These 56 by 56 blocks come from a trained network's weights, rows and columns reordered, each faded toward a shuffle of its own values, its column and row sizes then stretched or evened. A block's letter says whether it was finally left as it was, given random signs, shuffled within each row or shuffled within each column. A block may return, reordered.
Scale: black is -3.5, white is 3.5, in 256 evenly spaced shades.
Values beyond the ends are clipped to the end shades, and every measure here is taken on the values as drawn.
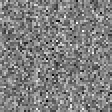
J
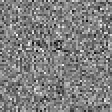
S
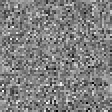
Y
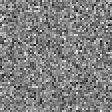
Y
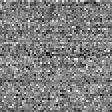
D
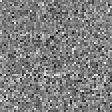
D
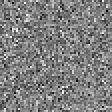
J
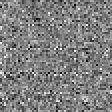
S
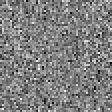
J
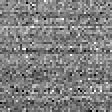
S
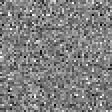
Y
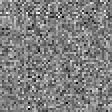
S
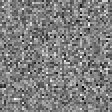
Y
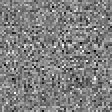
S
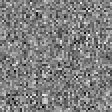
S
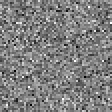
D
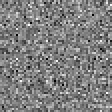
S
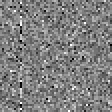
J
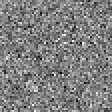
D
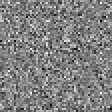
Y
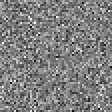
J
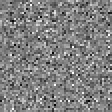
Y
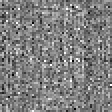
S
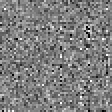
Y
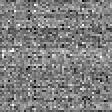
S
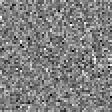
J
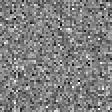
J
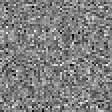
S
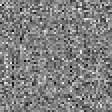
S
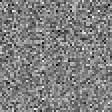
Y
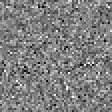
D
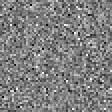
D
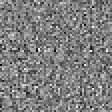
Y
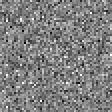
D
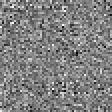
Y
